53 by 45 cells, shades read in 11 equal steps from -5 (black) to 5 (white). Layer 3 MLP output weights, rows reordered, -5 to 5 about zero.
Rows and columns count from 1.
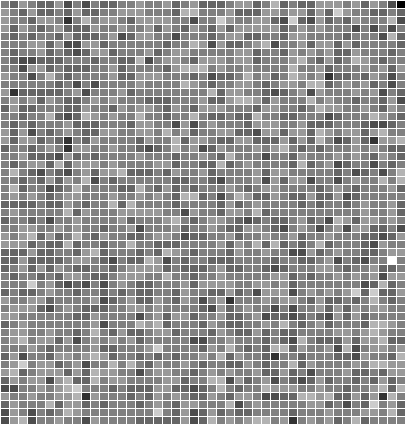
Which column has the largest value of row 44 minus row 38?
26
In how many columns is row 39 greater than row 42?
13
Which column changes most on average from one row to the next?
43
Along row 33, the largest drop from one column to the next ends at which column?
45
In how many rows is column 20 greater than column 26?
22
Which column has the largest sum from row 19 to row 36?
29
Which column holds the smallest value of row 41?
12
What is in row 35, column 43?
-2
